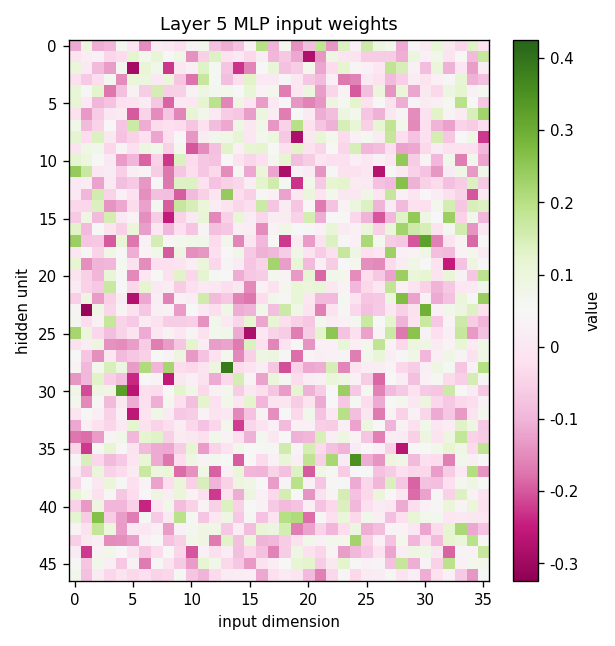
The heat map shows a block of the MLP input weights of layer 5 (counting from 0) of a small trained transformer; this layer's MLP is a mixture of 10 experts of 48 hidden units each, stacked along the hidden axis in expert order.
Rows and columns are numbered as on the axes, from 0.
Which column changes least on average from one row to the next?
31
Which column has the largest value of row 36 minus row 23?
1
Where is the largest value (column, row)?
13, 28
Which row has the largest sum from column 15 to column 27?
36
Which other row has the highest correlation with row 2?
22
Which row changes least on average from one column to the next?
46
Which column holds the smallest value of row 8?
19
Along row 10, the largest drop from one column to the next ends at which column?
29
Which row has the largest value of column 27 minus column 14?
2
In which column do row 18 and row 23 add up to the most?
30
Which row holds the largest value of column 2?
41
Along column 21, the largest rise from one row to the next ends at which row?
21
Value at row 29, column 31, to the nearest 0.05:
0.05
